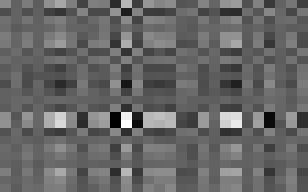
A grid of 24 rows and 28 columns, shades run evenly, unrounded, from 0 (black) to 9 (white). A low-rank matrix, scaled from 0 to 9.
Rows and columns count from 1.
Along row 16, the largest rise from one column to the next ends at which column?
12
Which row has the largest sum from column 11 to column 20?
15
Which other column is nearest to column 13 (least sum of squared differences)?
25
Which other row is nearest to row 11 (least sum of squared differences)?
2
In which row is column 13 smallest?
16
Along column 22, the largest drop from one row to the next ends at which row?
17
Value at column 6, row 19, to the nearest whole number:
5
